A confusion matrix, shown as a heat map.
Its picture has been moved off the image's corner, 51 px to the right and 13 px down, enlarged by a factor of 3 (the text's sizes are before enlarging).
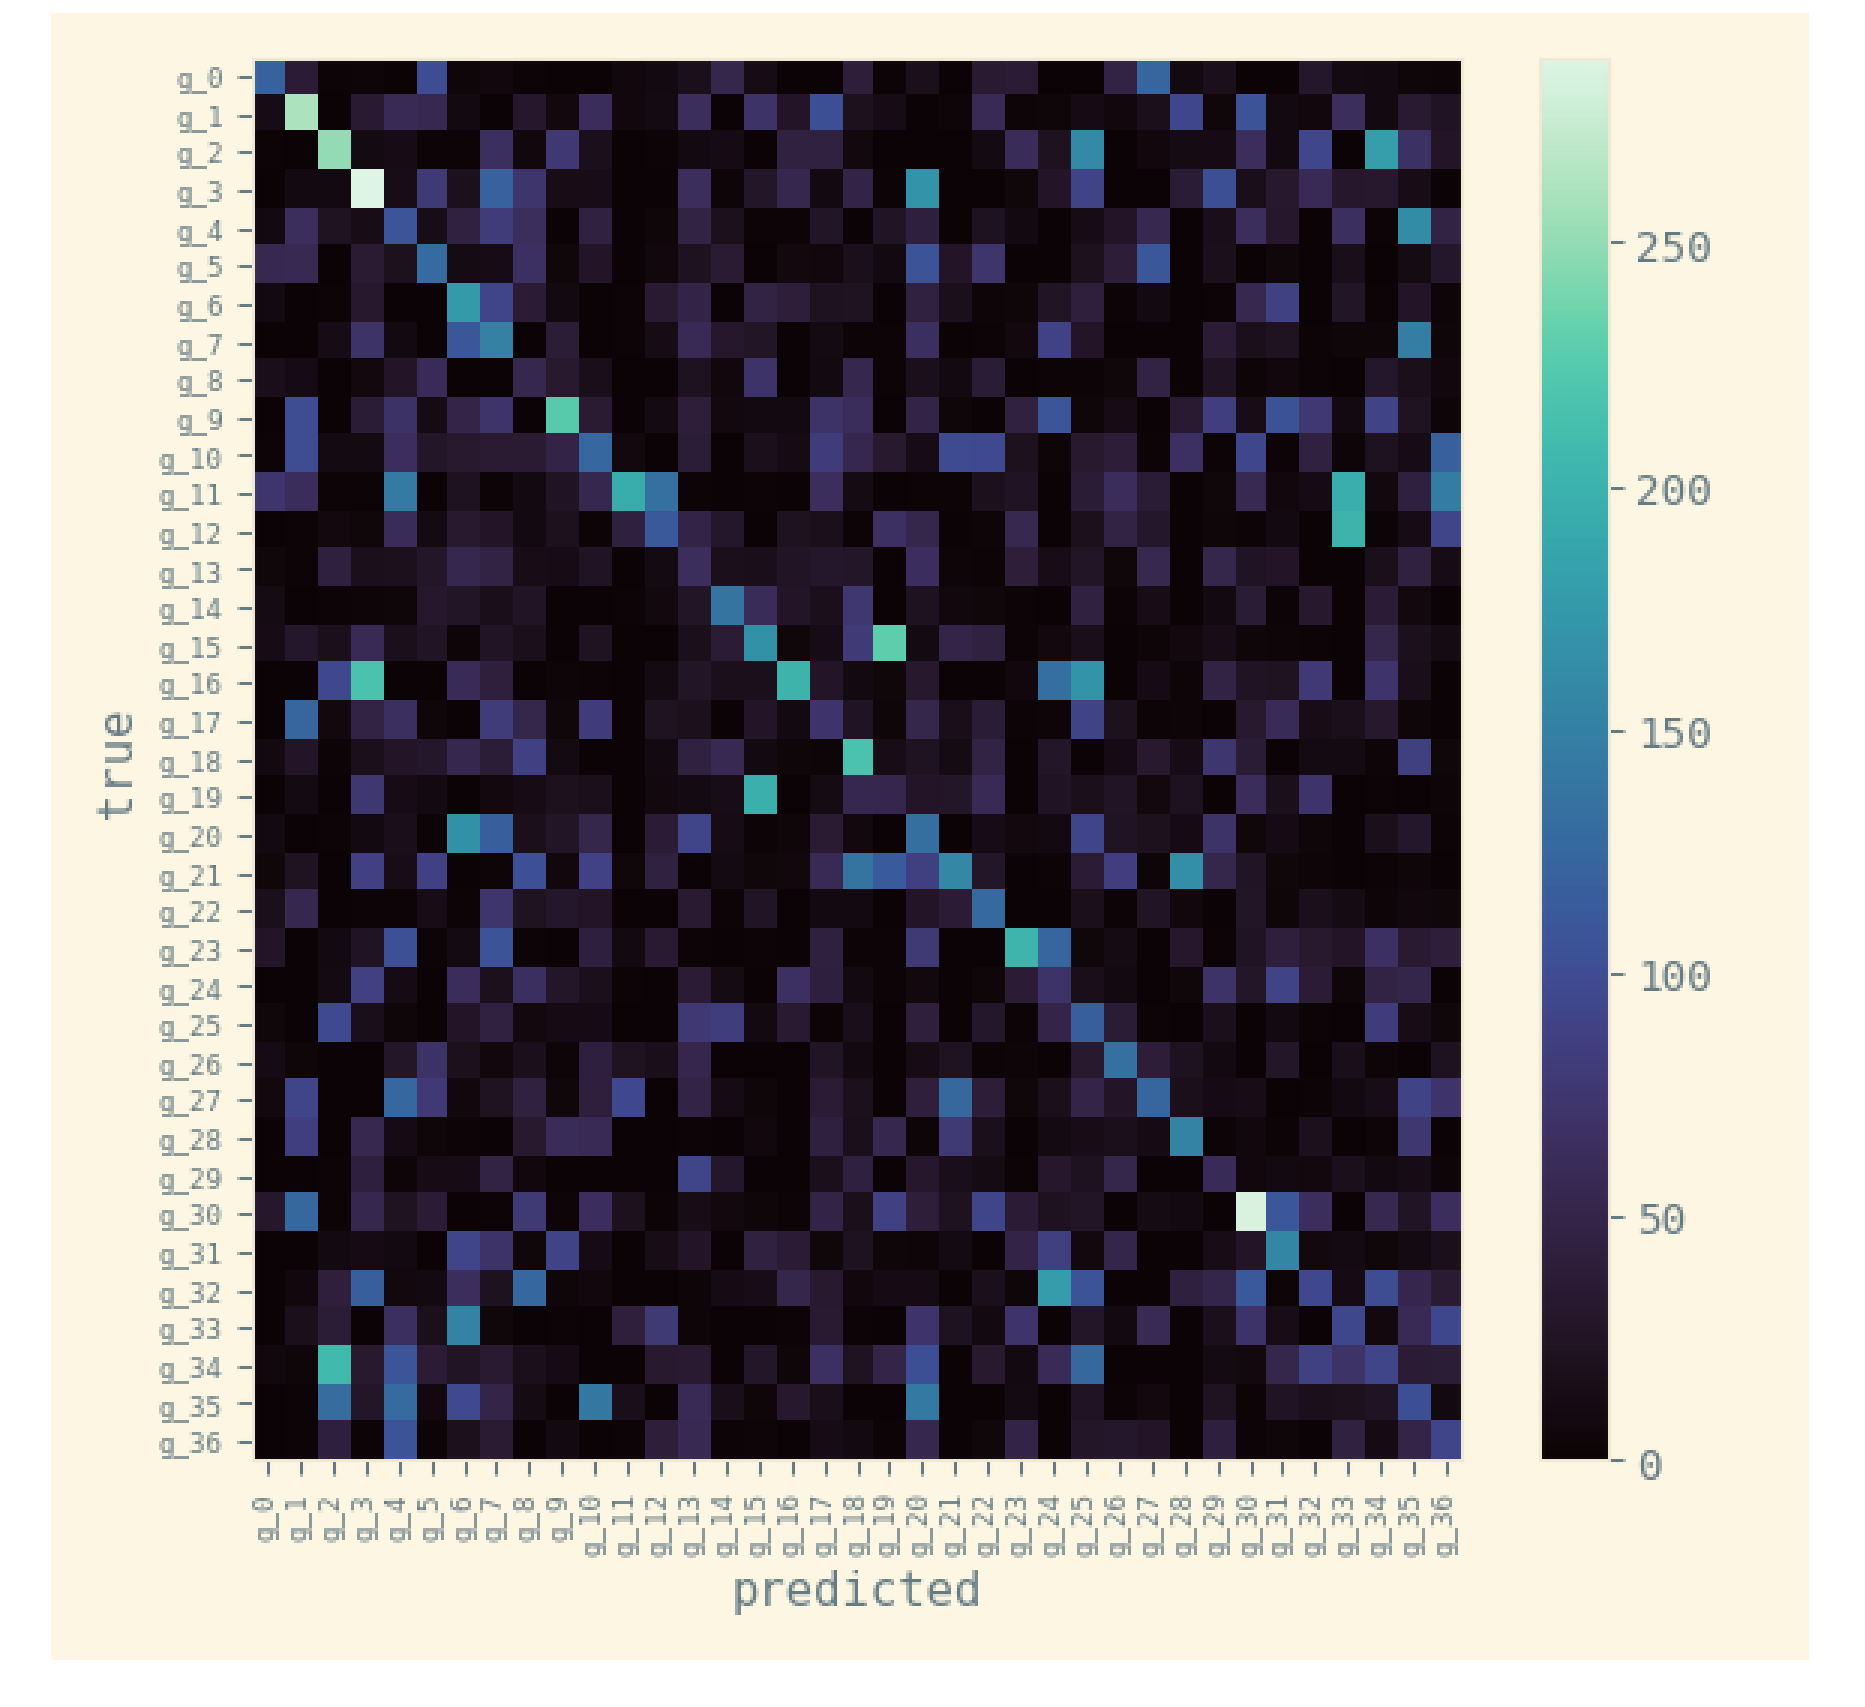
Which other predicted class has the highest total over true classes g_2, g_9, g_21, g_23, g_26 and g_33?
g_34
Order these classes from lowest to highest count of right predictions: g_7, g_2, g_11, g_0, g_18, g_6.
g_0, g_7, g_6, g_11, g_18, g_2
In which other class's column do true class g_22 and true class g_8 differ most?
g_7
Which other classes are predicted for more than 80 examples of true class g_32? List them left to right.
g_3, g_8, g_24, g_25, g_30, g_34
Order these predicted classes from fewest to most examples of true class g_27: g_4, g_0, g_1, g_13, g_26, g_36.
g_0, g_26, g_13, g_36, g_1, g_4
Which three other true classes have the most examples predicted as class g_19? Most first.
g_15, g_21, g_30
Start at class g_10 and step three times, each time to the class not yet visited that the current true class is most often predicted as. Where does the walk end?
g_35
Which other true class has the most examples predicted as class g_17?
g_1
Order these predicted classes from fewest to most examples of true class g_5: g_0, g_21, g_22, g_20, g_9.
g_9, g_21, g_0, g_22, g_20
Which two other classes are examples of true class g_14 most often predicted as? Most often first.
g_18, g_15
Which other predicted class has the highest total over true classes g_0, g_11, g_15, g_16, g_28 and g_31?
g_3
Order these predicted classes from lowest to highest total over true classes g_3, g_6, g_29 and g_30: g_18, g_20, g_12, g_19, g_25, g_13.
g_12, g_19, g_18, g_25, g_13, g_20
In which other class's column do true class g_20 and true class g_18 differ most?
g_6
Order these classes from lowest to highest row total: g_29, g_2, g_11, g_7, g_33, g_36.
g_29, g_36, g_7, g_33, g_2, g_11
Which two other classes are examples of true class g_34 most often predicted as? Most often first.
g_2, g_25
